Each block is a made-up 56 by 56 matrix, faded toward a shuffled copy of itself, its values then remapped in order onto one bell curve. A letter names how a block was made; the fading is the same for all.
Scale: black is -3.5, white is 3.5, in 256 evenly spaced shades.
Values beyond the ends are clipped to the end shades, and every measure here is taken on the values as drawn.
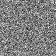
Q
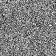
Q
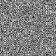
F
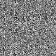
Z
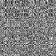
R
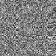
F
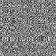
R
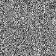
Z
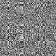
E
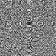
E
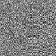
R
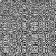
R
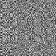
F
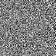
Z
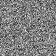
Q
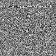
Z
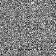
Z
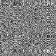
F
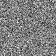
Q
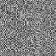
R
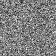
Q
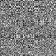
E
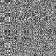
E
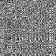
F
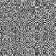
R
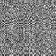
R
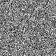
Q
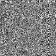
Z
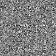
Z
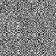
F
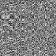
E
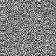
E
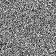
Q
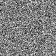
Q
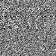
Z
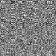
R
